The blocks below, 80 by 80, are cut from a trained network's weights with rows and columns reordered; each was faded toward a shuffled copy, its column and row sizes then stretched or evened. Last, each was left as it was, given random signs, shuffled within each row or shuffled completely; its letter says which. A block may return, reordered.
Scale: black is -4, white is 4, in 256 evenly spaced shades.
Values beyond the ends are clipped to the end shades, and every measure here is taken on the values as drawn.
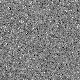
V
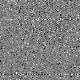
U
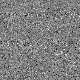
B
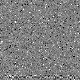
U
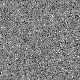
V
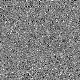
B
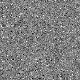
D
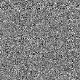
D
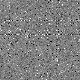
U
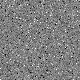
V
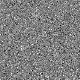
B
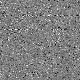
B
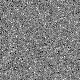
V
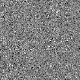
U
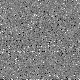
B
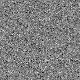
B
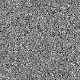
U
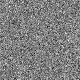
V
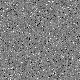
V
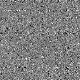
D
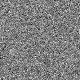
V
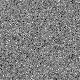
V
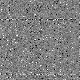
U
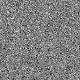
D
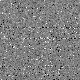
B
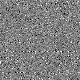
B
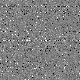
U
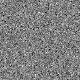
B
